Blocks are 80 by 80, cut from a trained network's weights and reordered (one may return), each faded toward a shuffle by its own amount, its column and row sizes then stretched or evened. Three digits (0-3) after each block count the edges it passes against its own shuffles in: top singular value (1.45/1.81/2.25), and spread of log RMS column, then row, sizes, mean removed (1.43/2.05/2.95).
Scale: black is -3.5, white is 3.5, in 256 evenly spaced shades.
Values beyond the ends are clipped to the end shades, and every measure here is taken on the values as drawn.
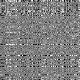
3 0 3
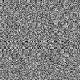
3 0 1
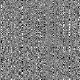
2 3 1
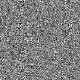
1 2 0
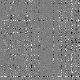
2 3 2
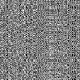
3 2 1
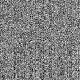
2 0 0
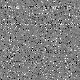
1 1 1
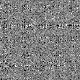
1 1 2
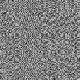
3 0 0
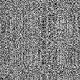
2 1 0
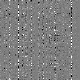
2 3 1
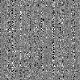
1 3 1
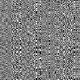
3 3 0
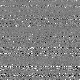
2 0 3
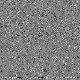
1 1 1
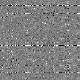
3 1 2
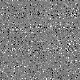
0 1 2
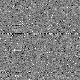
2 0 1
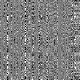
3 3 1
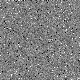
0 0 0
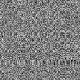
3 1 1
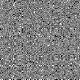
3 2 1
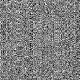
2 1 0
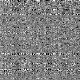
2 0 3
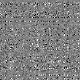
0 2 3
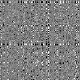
3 3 1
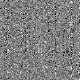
0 2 1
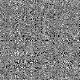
1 2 2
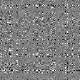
1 3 3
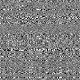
2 0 3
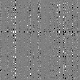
2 3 1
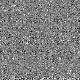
0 0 2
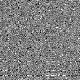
2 0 1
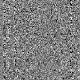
1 2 1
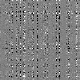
3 3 2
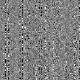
2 3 1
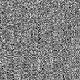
2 0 0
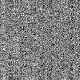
2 1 0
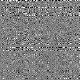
2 2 3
